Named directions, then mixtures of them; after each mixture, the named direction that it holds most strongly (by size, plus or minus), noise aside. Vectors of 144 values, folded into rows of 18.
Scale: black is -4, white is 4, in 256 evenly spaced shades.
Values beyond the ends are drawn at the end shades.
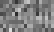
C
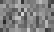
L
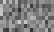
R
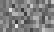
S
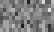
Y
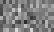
R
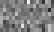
Y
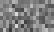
S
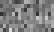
C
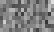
L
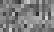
C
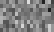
Y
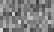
R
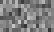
R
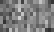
L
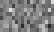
Y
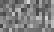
C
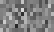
L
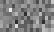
S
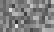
S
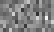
C
